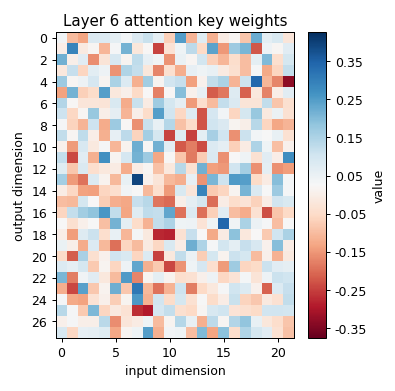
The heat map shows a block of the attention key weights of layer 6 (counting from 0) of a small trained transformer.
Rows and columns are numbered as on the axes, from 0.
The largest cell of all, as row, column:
13, 7
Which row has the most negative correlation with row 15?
8
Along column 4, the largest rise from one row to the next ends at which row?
16
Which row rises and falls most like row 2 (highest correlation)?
21
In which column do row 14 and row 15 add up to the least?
10
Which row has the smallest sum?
15
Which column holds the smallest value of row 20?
9
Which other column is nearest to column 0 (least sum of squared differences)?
19
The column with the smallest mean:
1
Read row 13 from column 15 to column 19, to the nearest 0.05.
0.1 0.25 0.25 -0.05 0
